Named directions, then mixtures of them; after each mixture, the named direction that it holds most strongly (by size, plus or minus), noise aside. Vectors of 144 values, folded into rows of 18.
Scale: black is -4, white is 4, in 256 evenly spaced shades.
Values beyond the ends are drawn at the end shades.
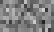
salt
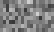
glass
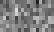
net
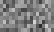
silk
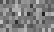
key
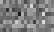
key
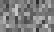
net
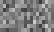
silk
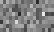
key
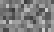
salt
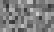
glass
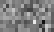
salt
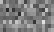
salt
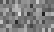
key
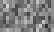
silk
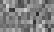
silk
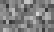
glass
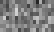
net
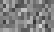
silk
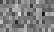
key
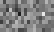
key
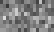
net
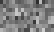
net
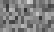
glass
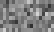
glass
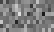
key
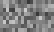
glass
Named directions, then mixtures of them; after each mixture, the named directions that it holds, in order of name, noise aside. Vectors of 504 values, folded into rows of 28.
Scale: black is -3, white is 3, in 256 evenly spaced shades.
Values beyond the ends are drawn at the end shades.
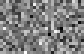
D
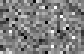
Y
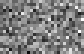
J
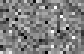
Y.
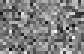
D, J, Y.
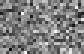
D, J.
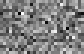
D, J, Y.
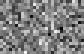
D.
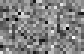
J, Y.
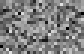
J, Y.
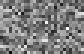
J, Y.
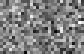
D, J.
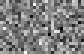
D.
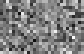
D, J, Y.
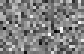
D.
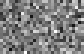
D, J.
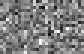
D, Y.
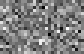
D, J, Y.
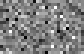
Y.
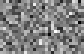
D.
